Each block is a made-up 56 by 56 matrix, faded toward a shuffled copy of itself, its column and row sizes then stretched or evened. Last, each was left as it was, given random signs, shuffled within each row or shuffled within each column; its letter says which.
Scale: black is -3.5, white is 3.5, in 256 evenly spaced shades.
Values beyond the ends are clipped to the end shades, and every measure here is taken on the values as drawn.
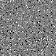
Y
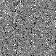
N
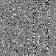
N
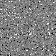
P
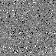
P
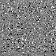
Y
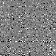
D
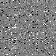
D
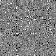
D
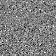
P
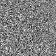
N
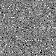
P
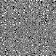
D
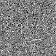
Y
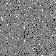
N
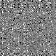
D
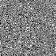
Y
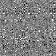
D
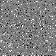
P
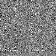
Y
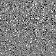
Y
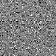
D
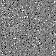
N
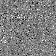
P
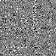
Y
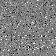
P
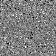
P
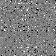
Y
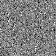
N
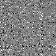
Y
